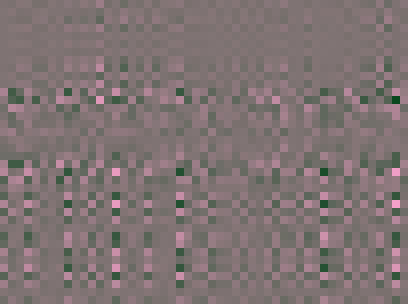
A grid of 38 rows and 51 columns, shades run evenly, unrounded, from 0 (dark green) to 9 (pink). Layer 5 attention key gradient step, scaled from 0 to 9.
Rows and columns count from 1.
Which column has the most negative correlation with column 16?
13
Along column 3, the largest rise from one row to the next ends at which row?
14
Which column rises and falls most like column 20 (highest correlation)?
25
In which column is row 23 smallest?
8
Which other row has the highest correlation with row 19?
18
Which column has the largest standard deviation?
50
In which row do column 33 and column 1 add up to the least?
23
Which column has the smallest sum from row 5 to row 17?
41
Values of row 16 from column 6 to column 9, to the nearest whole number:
4 4 5 4
